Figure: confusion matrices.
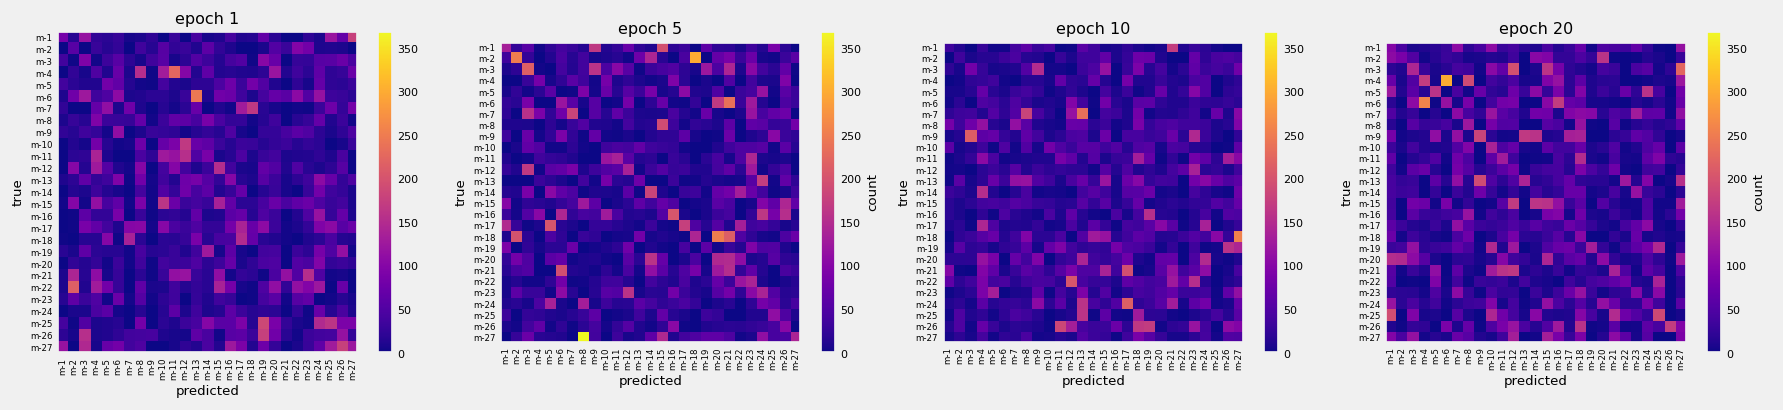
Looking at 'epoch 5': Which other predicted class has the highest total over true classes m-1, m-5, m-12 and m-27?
m-8
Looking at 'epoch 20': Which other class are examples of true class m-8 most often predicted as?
m-18
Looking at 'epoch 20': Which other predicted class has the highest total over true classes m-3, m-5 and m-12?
m-27
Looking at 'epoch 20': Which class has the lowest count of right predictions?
m-14
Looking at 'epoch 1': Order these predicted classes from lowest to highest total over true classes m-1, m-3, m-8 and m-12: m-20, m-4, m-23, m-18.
m-18, m-23, m-20, m-4
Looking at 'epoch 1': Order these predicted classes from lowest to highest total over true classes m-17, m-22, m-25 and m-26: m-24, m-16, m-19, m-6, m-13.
m-6, m-13, m-16, m-24, m-19
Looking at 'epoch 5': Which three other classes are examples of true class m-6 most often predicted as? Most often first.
m-21, m-20, m-23
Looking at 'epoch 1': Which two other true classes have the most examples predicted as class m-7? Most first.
m-18, m-17
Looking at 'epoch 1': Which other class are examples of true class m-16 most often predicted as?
m-24
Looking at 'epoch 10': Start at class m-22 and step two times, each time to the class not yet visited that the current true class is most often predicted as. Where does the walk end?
m-23
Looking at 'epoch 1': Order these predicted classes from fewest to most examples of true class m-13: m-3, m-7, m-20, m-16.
m-7, m-20, m-3, m-16
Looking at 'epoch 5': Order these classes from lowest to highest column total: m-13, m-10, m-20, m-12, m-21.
m-13, m-10, m-12, m-20, m-21
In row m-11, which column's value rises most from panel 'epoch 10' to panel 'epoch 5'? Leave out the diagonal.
m-10
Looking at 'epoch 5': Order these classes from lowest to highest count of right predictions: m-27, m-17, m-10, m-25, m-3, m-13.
m-10, m-13, m-25, m-27, m-17, m-3
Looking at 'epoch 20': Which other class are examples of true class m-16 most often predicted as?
m-8
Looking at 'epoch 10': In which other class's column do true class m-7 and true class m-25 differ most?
m-8
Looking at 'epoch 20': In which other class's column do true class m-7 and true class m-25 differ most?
m-1
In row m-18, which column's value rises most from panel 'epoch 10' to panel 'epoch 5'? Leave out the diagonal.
m-20
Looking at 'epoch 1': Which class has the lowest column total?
m-9
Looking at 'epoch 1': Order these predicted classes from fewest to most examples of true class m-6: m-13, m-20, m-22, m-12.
m-12, m-20, m-22, m-13
